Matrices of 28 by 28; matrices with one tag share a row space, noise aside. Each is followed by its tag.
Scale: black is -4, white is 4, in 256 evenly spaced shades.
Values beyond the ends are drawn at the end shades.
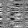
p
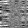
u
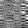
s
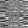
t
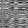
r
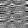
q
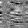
p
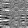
u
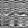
r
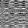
r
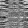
t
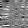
u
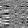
u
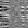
u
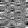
q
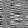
p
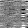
s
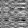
r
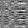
r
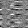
p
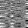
q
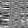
u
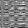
r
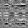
r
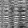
r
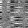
p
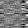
s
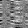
p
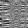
u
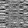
t
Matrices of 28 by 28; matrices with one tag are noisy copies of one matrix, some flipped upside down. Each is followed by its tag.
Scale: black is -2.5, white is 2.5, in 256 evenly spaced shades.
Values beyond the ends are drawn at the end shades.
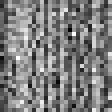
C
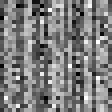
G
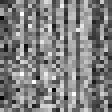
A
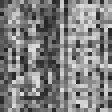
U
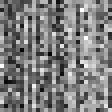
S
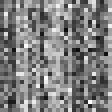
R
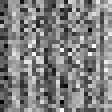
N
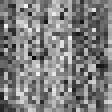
R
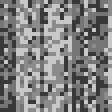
R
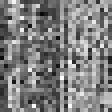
U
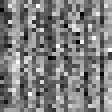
N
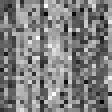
R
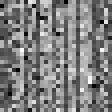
A
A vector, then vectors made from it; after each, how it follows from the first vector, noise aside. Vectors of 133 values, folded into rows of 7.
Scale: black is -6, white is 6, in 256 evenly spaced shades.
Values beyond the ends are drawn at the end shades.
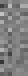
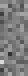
sign-scrambled.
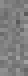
reversed, shrunk.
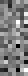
reversed, negated, scaled up.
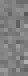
reversed, shrunk.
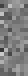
sign-scrambled.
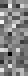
scaled up.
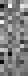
scaled up.
